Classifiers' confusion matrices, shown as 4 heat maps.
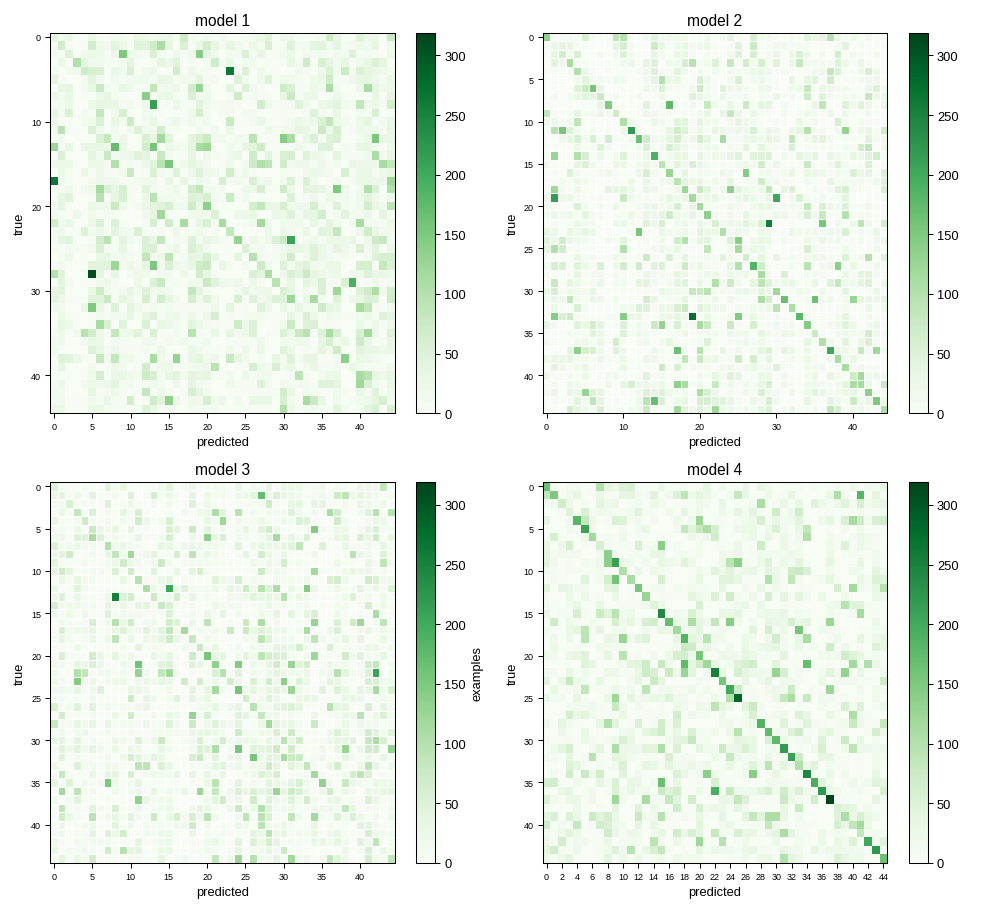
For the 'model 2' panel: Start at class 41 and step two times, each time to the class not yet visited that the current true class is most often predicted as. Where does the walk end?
28
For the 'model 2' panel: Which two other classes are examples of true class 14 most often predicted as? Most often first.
1, 4
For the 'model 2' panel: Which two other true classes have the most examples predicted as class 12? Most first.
23, 27
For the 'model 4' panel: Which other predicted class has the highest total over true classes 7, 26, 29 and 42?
15
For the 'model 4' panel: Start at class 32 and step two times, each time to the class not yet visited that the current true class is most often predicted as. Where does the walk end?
34
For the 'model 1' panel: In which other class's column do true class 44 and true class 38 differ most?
16
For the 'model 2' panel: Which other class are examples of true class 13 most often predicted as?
42
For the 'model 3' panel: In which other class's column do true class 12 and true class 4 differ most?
15
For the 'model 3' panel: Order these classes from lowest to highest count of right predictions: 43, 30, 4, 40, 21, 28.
43, 40, 4, 30, 28, 21
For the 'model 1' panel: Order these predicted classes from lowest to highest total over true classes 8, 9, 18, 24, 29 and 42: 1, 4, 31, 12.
4, 1, 12, 31
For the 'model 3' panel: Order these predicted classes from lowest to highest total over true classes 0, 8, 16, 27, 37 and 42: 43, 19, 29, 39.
19, 29, 39, 43
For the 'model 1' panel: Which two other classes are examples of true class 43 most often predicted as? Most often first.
15, 33
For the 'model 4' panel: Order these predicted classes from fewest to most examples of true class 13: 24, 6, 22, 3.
6, 3, 22, 24
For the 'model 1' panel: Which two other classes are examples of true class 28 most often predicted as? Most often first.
5, 0
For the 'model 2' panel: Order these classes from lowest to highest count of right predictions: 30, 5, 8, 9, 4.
5, 9, 4, 30, 8
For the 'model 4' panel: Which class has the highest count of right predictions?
37
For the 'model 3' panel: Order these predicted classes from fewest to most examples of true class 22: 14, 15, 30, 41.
30, 41, 14, 15
